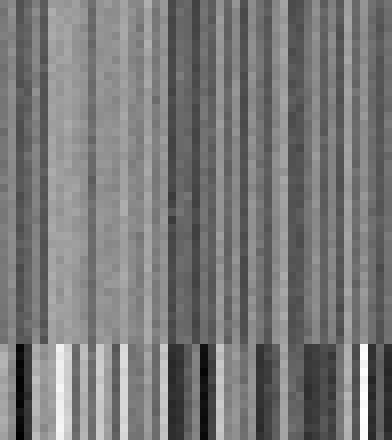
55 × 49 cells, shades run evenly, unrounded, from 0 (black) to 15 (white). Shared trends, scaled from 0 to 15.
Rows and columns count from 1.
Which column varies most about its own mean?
46
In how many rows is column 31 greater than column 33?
12
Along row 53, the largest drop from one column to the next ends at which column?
47
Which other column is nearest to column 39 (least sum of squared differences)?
33
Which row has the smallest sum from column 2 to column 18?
18
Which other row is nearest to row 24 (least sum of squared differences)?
14
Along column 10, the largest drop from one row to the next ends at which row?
44
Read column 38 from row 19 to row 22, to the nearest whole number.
4 5 5 5
